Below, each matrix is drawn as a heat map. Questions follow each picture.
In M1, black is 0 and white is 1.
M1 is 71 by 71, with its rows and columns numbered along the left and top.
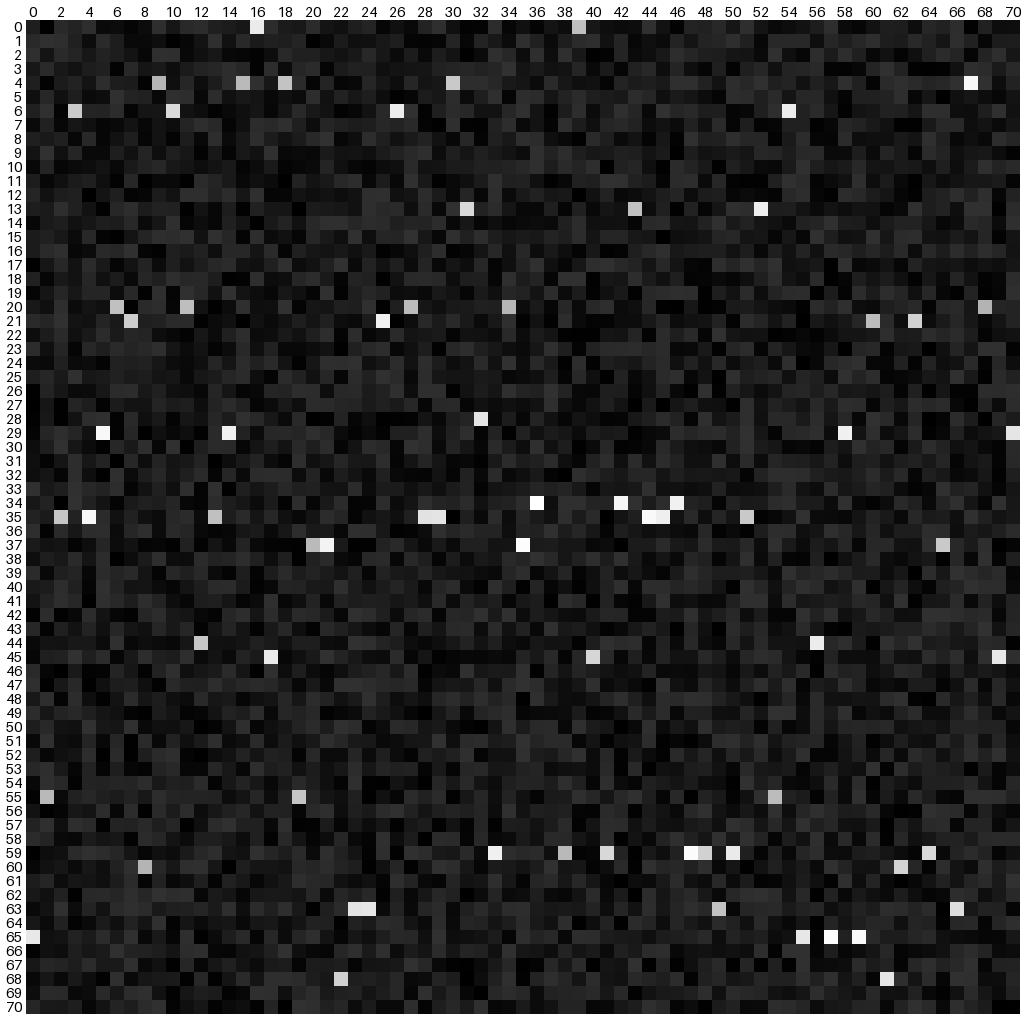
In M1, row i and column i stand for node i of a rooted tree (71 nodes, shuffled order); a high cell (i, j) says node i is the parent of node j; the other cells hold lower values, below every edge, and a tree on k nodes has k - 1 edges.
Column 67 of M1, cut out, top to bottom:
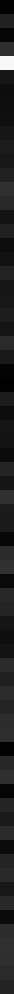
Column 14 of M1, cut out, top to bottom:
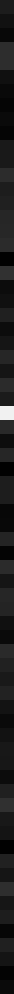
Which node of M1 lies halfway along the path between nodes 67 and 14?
35
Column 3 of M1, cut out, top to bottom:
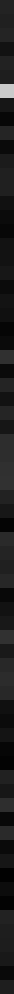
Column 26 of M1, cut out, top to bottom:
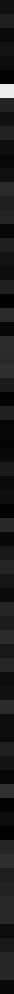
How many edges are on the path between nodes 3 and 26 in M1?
2
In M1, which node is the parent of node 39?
0
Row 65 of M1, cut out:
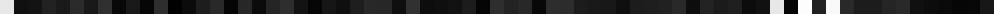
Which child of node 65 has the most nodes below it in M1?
59
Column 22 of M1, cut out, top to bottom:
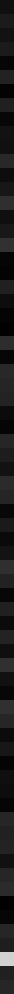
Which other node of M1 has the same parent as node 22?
61
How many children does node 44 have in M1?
2
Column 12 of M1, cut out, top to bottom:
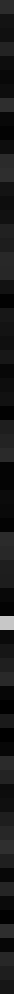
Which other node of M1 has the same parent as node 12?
56
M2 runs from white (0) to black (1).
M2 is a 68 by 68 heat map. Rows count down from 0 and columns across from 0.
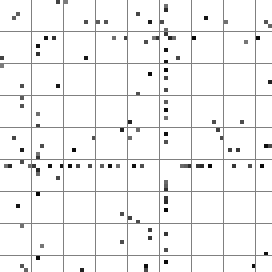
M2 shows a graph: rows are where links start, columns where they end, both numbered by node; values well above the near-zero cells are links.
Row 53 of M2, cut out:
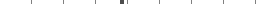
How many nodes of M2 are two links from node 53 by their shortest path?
2
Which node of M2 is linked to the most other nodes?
node 41
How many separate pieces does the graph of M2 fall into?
4
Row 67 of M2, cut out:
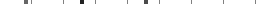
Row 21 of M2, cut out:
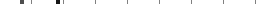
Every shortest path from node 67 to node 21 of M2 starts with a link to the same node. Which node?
node 36
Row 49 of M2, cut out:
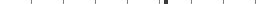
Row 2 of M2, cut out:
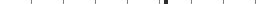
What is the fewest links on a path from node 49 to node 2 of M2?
2
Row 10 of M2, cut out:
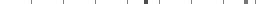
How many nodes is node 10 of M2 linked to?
2
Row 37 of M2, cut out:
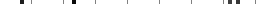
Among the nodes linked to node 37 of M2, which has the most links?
node 5
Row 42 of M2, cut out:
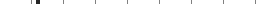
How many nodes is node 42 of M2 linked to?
1
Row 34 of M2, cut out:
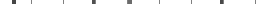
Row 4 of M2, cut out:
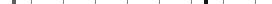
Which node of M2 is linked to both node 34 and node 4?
node 3
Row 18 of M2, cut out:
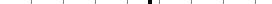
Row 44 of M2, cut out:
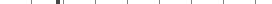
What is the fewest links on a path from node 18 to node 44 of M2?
5
